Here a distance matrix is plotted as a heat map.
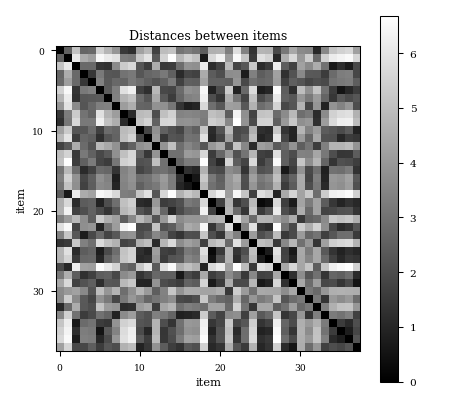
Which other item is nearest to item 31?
33
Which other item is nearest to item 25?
19
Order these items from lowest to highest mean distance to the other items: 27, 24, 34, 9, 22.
34, 22, 24, 9, 27
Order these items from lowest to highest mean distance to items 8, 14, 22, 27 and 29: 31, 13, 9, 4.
4, 13, 31, 9
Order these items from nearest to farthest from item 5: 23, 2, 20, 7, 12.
2, 20, 23, 7, 12
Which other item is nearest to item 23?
3
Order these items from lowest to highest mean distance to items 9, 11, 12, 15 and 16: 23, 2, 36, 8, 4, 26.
4, 23, 8, 26, 2, 36
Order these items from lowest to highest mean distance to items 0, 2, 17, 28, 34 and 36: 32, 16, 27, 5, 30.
5, 16, 32, 30, 27
